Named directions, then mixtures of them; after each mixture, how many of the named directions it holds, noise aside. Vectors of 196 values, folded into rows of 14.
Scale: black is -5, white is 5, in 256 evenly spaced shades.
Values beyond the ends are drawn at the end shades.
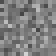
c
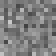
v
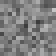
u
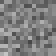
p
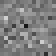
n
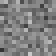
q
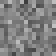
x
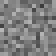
four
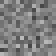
three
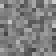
one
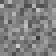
four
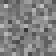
two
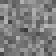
three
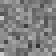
three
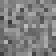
one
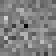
one
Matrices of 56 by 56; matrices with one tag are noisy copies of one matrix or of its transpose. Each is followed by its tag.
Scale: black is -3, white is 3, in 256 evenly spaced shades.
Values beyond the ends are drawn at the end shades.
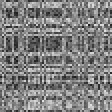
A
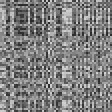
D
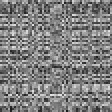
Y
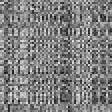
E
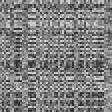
E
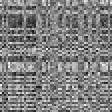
D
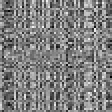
Y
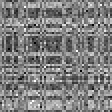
A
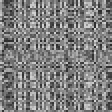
Y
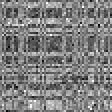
A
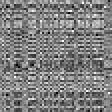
E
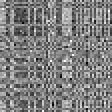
D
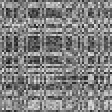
A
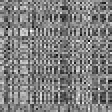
E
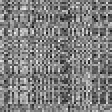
E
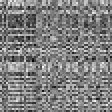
D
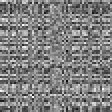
Y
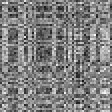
A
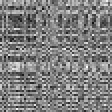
D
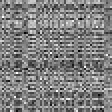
E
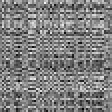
E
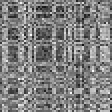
A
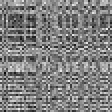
D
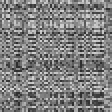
E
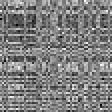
D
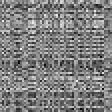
E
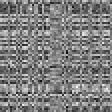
Y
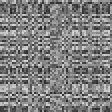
Y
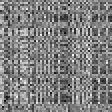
E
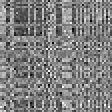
D
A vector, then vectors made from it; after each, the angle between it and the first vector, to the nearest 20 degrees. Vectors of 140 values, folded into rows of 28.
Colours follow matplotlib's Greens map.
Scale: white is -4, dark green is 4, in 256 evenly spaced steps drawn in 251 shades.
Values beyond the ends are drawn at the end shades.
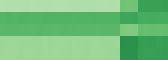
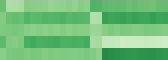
80 degrees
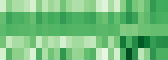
40 degrees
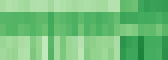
20 degrees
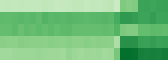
20 degrees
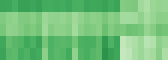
160 degrees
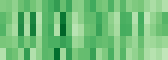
100 degrees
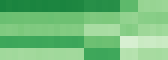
140 degrees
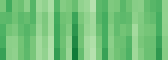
80 degrees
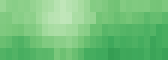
80 degrees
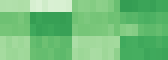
40 degrees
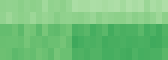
80 degrees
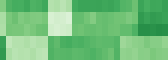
100 degrees
